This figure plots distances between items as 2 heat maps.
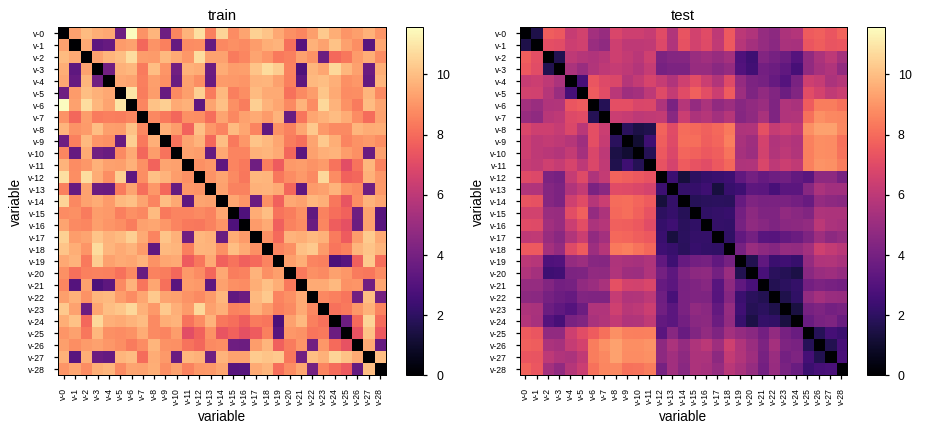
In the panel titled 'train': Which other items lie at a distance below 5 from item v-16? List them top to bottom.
v-15, v-22, v-26, v-28
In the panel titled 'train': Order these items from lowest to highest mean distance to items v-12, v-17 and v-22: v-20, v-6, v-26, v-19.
v-26, v-6, v-19, v-20
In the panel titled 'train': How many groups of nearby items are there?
9
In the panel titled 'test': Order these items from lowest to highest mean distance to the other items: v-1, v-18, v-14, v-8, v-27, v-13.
v-13, v-14, v-18, v-27, v-1, v-8
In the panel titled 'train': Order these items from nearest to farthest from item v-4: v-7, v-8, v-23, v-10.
v-10, v-7, v-8, v-23
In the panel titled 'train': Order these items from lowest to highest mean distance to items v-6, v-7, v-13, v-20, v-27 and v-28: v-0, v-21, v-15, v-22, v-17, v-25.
v-21, v-15, v-22, v-25, v-0, v-17
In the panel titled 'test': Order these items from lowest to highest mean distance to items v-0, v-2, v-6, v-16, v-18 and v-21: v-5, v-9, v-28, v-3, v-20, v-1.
v-20, v-3, v-1, v-28, v-5, v-9
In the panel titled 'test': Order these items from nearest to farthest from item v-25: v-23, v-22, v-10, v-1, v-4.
v-23, v-22, v-4, v-1, v-10
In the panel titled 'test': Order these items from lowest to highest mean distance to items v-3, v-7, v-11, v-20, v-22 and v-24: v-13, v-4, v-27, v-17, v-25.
v-13, v-17, v-4, v-25, v-27
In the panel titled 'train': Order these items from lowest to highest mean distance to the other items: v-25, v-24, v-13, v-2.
v-13, v-25, v-24, v-2
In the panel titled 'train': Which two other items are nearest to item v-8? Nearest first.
v-18, v-11
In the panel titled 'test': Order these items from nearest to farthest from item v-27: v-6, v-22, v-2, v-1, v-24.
v-24, v-22, v-2, v-1, v-6
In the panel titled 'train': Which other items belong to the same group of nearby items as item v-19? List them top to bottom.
v-24, v-25
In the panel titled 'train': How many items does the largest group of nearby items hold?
7
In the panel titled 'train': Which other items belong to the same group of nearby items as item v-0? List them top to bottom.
v-5, v-9
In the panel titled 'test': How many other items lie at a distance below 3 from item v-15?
6
